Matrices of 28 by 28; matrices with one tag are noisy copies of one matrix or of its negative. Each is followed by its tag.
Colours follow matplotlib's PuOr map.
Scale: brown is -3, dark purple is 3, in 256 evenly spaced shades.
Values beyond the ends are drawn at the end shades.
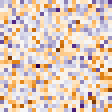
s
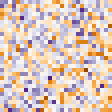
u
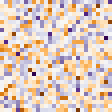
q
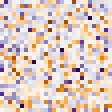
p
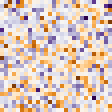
q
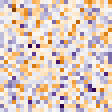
q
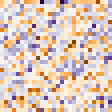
u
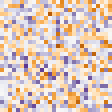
p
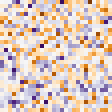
p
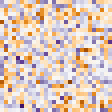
s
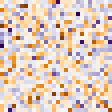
p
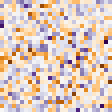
s
